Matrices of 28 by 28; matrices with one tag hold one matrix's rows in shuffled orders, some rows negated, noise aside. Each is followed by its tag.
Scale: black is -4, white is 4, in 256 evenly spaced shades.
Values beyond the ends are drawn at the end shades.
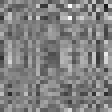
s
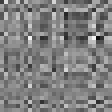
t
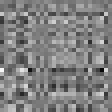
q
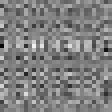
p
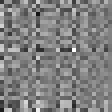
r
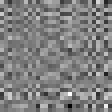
s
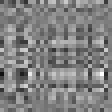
q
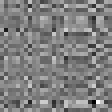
t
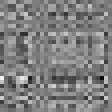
q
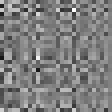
r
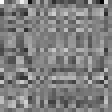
q
